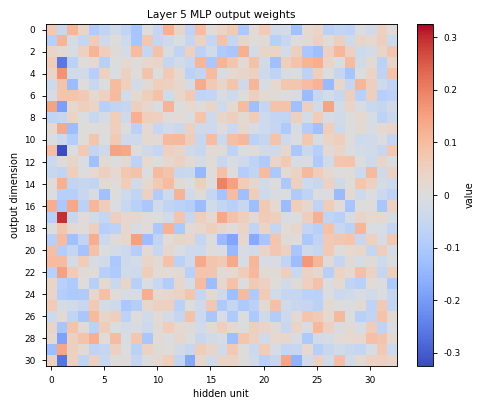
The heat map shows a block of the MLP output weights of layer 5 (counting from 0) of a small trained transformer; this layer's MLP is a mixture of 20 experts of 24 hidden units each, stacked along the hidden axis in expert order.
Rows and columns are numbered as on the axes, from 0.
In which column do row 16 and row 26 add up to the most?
4
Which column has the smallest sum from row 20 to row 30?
23
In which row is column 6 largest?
11
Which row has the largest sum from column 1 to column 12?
6
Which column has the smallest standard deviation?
30
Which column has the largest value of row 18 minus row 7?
1
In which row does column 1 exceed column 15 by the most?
17
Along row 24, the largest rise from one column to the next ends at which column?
18
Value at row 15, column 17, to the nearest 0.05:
0.1
